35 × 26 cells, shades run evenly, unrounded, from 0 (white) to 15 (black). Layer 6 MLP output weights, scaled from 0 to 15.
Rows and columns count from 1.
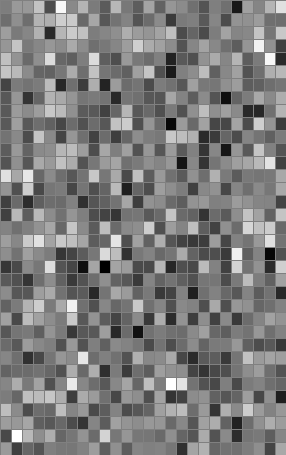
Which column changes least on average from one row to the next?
15
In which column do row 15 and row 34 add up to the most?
18
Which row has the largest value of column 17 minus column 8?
28
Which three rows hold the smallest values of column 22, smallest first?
20, 21, 5
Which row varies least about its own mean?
27
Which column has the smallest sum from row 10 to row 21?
24
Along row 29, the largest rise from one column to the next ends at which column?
10
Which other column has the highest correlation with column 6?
8
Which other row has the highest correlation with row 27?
7
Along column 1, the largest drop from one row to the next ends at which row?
14
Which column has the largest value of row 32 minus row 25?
3
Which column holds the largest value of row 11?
19
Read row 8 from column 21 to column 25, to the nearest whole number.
14 9 8 5 7
